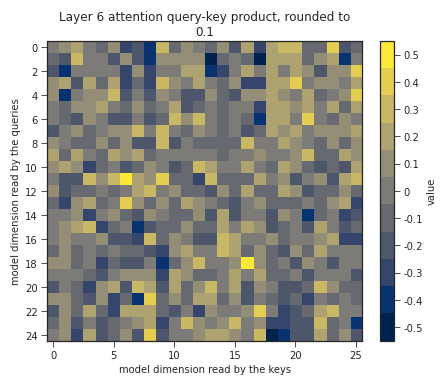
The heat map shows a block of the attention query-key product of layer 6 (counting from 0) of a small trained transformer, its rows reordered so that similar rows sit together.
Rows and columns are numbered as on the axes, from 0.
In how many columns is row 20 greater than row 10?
12
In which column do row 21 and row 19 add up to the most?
8
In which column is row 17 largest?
14
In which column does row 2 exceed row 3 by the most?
16
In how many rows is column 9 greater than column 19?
8
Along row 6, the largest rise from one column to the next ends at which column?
18
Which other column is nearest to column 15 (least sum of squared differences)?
22
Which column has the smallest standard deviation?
0
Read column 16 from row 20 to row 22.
-0.2 -0.2 0.1
